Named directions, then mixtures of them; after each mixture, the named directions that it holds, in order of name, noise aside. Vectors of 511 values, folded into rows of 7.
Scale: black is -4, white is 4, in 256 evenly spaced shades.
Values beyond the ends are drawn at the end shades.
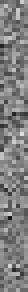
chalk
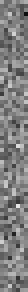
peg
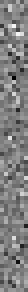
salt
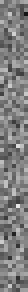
peg.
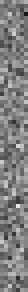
peg.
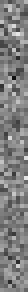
chalk, peg, salt.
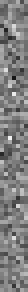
chalk, peg, salt.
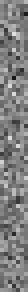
peg, salt.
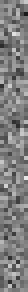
chalk, peg, salt.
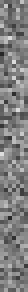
chalk, salt.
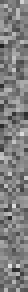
chalk.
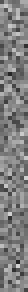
chalk, salt.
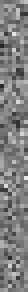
chalk, peg, salt.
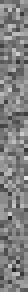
chalk, salt.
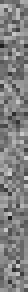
chalk, salt.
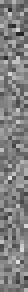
chalk, peg, salt.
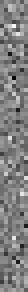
salt.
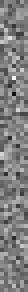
chalk, peg, salt.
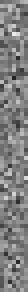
chalk, peg, salt.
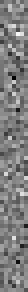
salt.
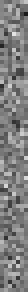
chalk, peg, salt.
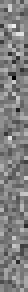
salt.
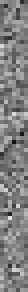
chalk.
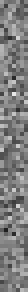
chalk, peg, salt.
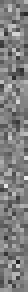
chalk, peg, salt.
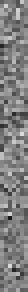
chalk.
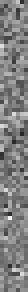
chalk.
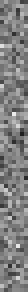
chalk, peg.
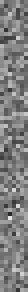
chalk, peg.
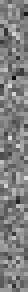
peg, salt.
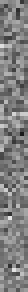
chalk.
